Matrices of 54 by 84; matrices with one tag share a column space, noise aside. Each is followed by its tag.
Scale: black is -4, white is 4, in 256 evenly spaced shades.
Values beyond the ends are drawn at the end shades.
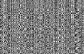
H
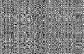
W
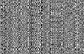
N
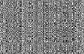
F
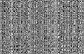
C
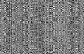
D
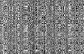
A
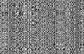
N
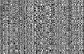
A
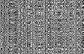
N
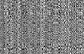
N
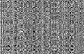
C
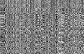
H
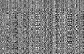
H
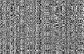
A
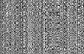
N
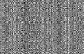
D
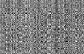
H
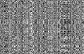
C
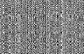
W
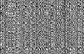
N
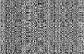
F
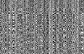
H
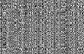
N
